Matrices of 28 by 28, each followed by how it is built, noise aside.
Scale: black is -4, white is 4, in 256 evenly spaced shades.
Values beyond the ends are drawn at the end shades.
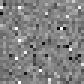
sparse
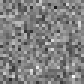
noise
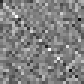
diagonal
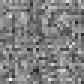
blocks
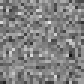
low rank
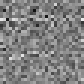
low rank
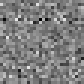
uneven rows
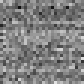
blocks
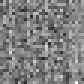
blocks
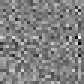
low rank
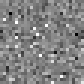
sparse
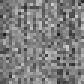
blocks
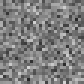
noise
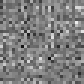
low rank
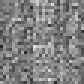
blocks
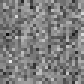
blocks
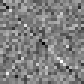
diagonal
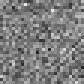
noise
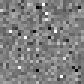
sparse
